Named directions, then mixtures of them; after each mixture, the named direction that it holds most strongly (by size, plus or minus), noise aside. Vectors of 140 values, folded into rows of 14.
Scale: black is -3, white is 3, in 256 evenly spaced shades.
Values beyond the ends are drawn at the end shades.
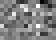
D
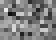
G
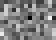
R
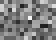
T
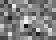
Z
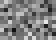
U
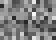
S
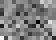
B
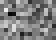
G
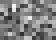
T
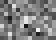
Z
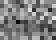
S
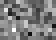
G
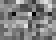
D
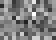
S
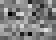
G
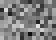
G
